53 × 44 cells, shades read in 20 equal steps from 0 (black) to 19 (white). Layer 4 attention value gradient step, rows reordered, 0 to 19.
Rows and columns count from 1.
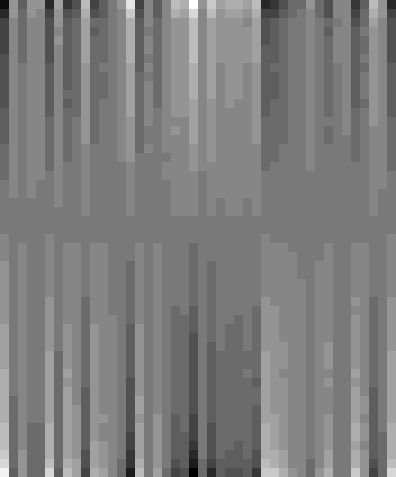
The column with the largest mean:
1
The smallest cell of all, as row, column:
53, 22
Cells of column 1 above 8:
33
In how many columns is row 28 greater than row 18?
16
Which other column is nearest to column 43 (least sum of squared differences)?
4
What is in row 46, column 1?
13
